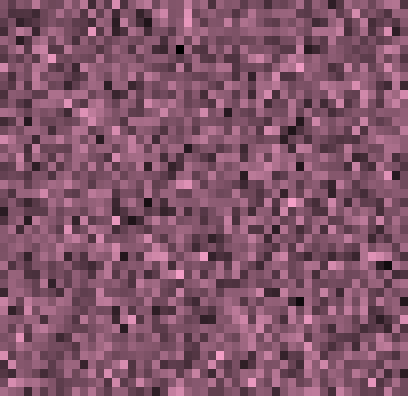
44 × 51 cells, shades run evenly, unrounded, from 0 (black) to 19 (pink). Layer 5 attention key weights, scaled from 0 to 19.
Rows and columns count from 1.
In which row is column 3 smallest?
5
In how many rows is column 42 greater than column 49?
19
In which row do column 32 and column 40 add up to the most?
43
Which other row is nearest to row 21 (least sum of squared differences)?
44
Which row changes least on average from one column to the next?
39
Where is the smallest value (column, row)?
23, 6
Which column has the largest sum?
13
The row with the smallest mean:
24
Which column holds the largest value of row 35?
4
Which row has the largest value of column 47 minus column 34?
29
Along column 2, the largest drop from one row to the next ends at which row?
42
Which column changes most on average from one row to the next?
49
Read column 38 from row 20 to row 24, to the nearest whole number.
11 7 8 15 11
